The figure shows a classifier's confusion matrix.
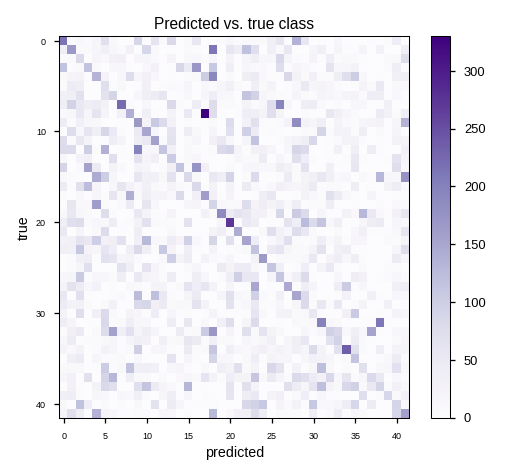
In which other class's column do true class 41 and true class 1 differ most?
4
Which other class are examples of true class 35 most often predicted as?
18
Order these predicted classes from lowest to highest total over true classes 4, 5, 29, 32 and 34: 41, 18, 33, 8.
41, 8, 33, 18
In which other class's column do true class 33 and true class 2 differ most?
26
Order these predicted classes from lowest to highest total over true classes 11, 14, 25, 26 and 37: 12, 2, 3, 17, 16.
12, 17, 2, 16, 3
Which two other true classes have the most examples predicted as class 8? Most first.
17, 36
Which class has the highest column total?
23
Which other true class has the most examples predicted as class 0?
3
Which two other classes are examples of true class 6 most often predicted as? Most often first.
22, 23
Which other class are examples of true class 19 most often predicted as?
36
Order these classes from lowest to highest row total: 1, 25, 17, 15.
25, 17, 1, 15
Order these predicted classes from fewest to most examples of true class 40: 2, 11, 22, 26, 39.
39, 26, 11, 22, 2
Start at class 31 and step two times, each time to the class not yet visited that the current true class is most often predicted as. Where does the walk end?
15
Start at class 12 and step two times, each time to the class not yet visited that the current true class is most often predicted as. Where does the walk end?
28
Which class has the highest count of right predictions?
20
